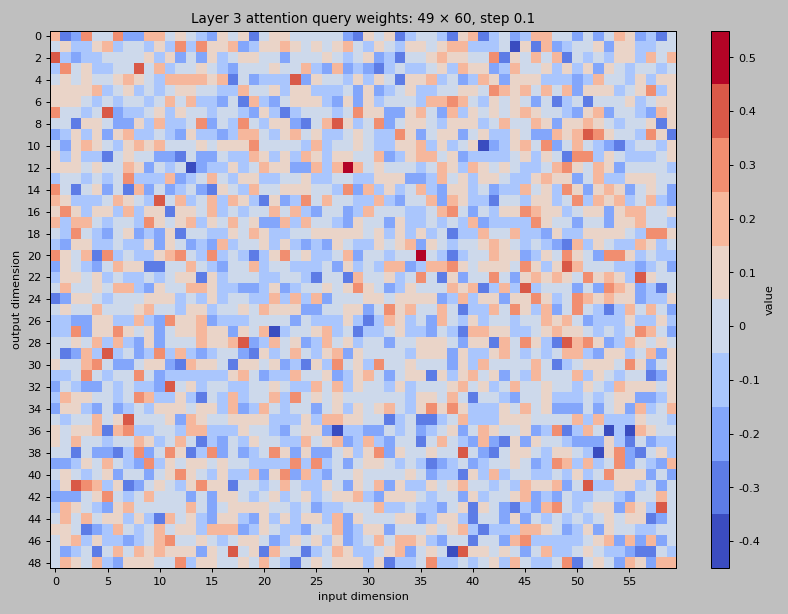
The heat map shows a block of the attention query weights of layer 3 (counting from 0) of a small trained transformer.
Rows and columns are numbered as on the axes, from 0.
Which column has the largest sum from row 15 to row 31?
50
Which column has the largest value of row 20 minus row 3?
35
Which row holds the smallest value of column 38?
47
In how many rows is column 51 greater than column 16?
25
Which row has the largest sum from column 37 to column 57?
5
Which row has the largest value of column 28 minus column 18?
12
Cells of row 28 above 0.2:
4
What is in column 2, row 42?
-0.2
